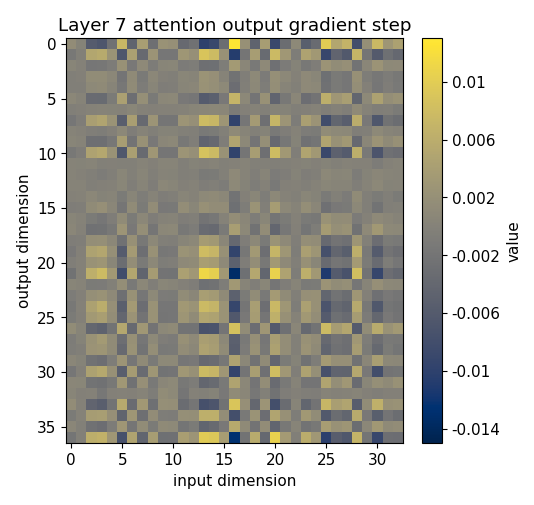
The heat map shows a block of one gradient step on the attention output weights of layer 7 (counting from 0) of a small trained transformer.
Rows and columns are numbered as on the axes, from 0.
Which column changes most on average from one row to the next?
16
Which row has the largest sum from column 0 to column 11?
21
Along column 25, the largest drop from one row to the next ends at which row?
1
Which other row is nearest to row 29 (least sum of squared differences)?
17
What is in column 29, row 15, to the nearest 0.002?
0
